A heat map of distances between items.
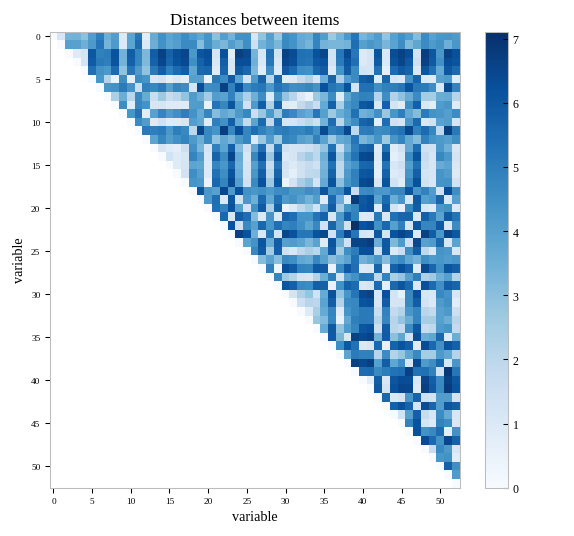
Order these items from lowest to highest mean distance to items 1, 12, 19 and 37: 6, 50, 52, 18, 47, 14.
52, 14, 47, 50, 18, 6
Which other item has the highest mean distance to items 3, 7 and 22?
39
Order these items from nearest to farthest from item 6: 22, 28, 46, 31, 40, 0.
28, 31, 0, 40, 46, 22
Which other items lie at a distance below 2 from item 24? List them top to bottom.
19, 22, 35, 38, 46, 51
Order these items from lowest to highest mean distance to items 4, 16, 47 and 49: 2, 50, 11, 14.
14, 2, 50, 11
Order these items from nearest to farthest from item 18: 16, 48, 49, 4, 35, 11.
11, 4, 49, 16, 48, 35
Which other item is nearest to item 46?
51
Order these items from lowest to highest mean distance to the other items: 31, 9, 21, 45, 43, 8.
8, 31, 45, 9, 21, 43
